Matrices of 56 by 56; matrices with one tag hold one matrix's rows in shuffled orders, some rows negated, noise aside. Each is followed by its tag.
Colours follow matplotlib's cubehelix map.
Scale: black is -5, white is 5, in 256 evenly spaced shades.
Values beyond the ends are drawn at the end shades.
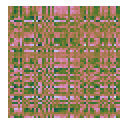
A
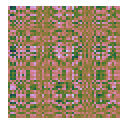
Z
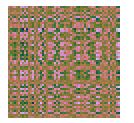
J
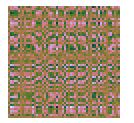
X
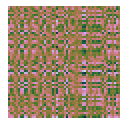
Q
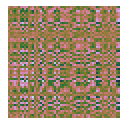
J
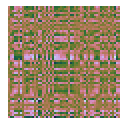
A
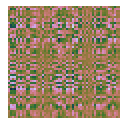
Z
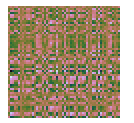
X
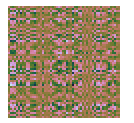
Z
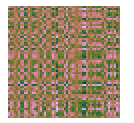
Q
